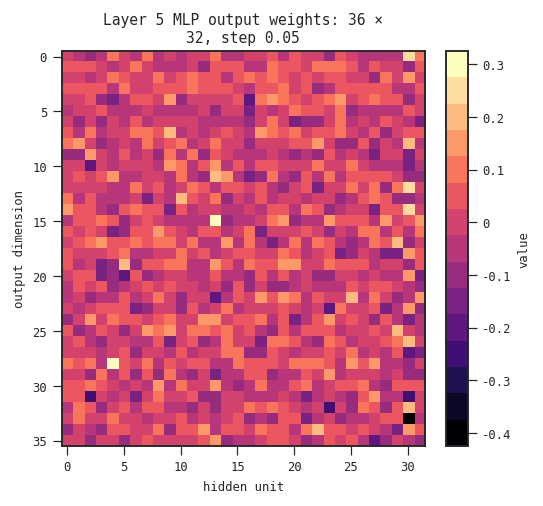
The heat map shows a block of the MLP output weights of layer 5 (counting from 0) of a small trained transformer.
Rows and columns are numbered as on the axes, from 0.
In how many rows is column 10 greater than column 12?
18
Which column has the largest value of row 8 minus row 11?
30
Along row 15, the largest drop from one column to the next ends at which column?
14
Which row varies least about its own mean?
3
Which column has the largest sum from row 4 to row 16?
13
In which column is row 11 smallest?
16
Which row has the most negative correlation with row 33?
0
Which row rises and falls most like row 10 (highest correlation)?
35
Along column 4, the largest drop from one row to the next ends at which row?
29
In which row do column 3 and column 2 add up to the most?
17
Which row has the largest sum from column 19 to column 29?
4
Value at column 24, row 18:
-0.15
